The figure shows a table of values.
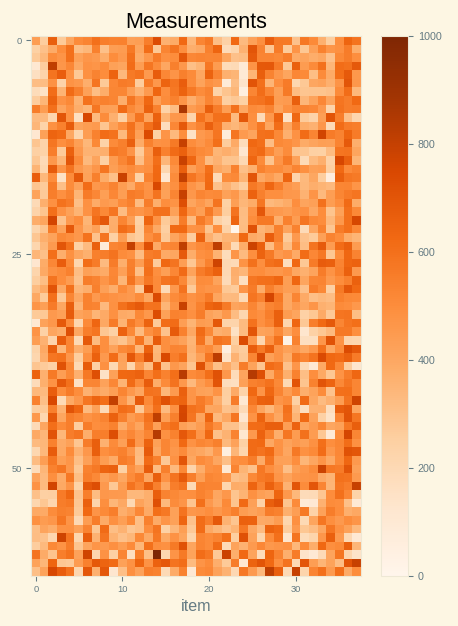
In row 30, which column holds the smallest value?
24
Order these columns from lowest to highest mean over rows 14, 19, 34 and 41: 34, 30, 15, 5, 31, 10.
31, 34, 15, 5, 30, 10
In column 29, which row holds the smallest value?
35
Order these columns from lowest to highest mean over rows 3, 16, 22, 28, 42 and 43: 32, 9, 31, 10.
31, 32, 9, 10
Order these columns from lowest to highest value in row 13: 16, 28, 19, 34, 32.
32, 34, 28, 19, 16
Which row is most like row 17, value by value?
30
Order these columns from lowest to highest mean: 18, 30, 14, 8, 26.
18, 8, 30, 26, 14
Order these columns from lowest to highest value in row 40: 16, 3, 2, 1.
1, 2, 16, 3
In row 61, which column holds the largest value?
37
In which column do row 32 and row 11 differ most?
14
